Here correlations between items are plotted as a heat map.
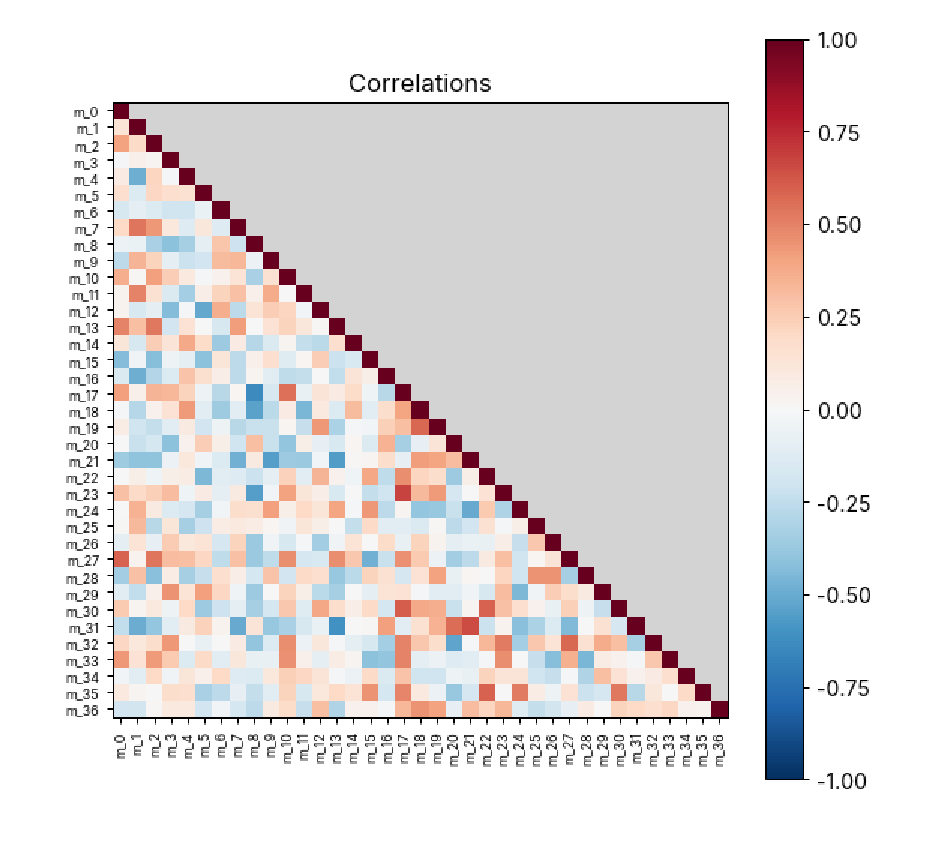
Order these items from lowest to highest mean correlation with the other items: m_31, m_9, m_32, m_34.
m_31, m_9, m_34, m_32
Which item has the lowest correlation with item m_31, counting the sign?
m_13
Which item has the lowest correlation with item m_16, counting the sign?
m_1
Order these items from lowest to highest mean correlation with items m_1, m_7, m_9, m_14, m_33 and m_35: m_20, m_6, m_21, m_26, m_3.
m_21, m_20, m_6, m_26, m_3
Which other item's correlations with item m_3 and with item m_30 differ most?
m_12
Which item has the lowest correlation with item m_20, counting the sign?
m_32
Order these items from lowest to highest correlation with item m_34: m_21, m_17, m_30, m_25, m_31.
m_25, m_21, m_31, m_30, m_17
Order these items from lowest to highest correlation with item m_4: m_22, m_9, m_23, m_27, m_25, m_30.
m_25, m_9, m_23, m_22, m_30, m_27
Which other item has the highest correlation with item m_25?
m_28
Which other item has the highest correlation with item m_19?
m_18
